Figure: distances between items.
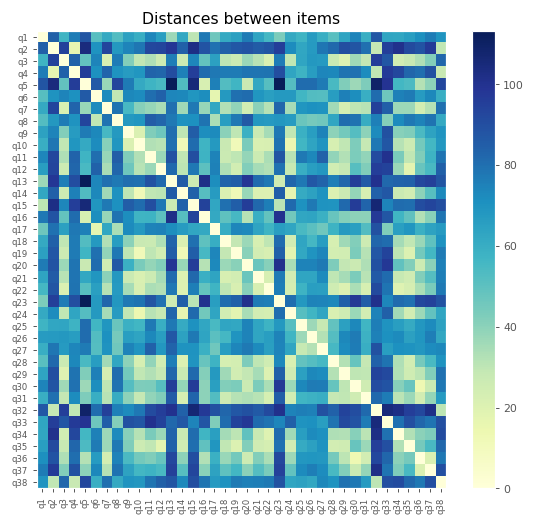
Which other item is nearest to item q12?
q35
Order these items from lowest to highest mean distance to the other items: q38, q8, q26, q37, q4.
q37, q26, q8, q38, q4
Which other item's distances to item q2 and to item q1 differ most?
q15
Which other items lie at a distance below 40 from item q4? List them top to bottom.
q2, q32, q38
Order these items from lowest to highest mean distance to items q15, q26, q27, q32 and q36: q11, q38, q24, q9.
q24, q38, q9, q11
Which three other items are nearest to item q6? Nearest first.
q17, q8, q33
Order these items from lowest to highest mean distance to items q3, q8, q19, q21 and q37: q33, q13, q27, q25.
q25, q27, q33, q13
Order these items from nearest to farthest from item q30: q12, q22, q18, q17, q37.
q37, q22, q18, q12, q17
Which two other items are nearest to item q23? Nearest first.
q13, q15
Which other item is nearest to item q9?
q10
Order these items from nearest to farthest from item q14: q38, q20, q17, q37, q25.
q20, q37, q25, q17, q38
